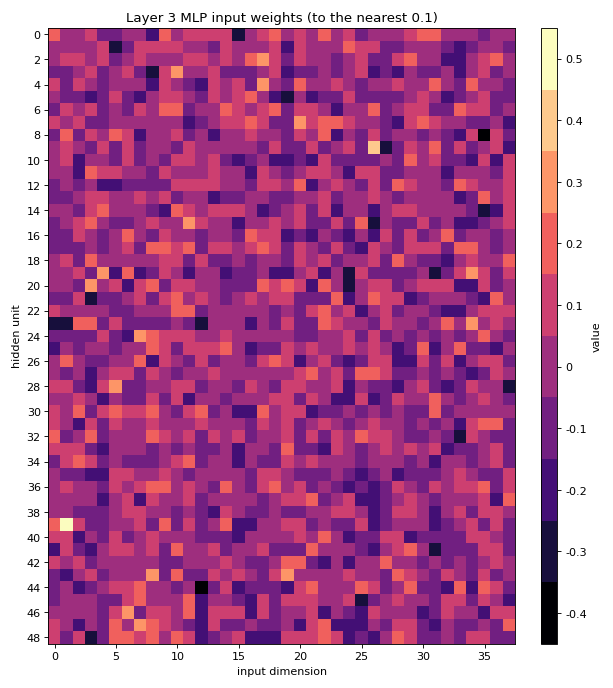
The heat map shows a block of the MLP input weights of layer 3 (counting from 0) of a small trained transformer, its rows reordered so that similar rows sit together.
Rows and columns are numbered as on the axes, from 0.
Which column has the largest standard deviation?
26
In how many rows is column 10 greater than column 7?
21
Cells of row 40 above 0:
10
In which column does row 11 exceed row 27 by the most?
3
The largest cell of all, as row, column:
39, 1
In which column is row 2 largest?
17
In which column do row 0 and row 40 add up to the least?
15
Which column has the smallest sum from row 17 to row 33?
24
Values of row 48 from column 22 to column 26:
0.2 0.1 -0.2 -0.1 -0.2
